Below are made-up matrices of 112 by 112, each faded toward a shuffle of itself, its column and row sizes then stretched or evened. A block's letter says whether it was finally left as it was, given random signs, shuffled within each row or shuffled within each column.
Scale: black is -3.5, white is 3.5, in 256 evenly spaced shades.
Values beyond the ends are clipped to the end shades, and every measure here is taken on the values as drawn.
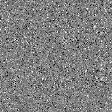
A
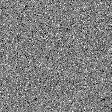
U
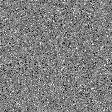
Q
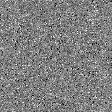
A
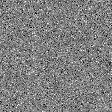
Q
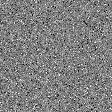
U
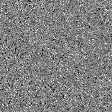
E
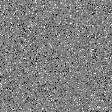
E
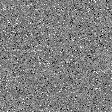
Q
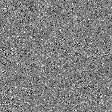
E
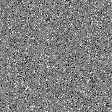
U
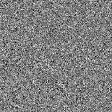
A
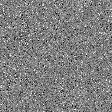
U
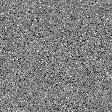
Q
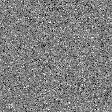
E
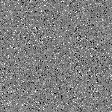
E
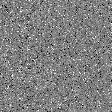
U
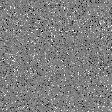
A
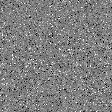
E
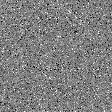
Q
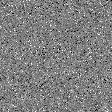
Q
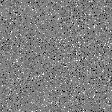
A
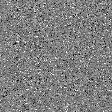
E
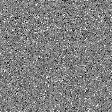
E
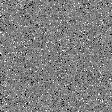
E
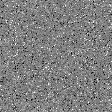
A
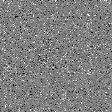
A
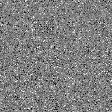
A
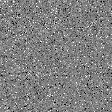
A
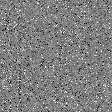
U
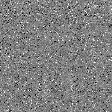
A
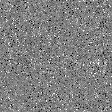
E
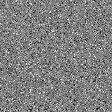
A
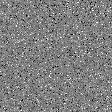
Q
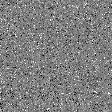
E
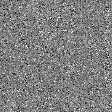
U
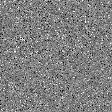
E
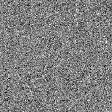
A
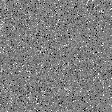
E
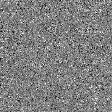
A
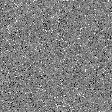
U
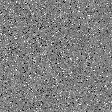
U
